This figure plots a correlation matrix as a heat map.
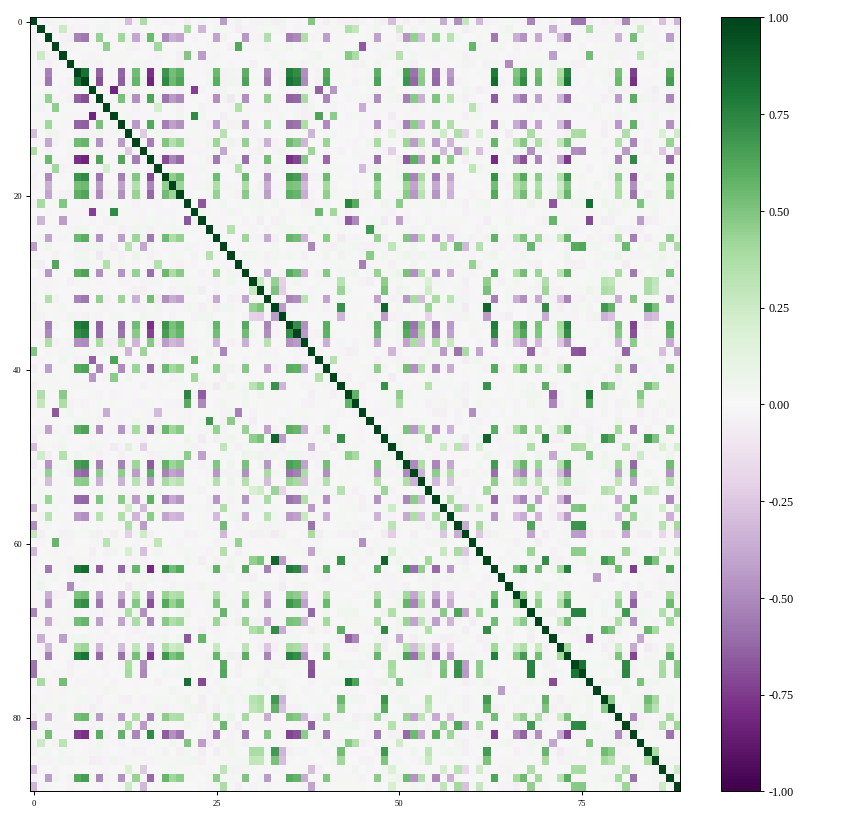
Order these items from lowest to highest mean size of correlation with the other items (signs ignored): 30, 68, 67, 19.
30, 68, 19, 67
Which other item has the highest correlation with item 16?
82
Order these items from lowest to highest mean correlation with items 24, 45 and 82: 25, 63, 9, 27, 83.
63, 25, 83, 27, 9
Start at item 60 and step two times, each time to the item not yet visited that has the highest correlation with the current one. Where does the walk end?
28
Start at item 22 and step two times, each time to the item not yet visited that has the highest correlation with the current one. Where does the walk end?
39
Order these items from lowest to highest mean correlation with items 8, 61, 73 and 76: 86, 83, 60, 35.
60, 86, 83, 35
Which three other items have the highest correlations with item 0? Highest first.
38, 15, 59
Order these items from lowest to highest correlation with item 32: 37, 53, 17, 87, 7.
7, 87, 53, 17, 37
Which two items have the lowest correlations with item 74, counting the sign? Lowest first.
38, 0
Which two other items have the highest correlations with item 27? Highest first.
46, 24
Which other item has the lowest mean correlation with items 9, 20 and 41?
8
